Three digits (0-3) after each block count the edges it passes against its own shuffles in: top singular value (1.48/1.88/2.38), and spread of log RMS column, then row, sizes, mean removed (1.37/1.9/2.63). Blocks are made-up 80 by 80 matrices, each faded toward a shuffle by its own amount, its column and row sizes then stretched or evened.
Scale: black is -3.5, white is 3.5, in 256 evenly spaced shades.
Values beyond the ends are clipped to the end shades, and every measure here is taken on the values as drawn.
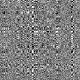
3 3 2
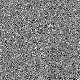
1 0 1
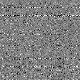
2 0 3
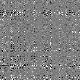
2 3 3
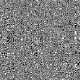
2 2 1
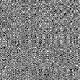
3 1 1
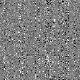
1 3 1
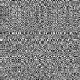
3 1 3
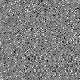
2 0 0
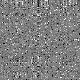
2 1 1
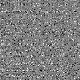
2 0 2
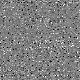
1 0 2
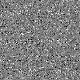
0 0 2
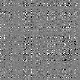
2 3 3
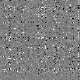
0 3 3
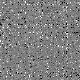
0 2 2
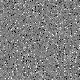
1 1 0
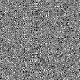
2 1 1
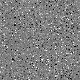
0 1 0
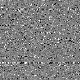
2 0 2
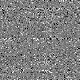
2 0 2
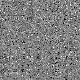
1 1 1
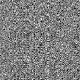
2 2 0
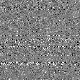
1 0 3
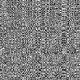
3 2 2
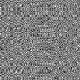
3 1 0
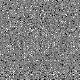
1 1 2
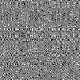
3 0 2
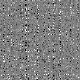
0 3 2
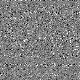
1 0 2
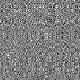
3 0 2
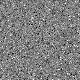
0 0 0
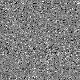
0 0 2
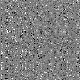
2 2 0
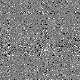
0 2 3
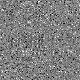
1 0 1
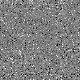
1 1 1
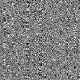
2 2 0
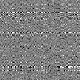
3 1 3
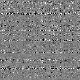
1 2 3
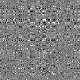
3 2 3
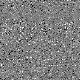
0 1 2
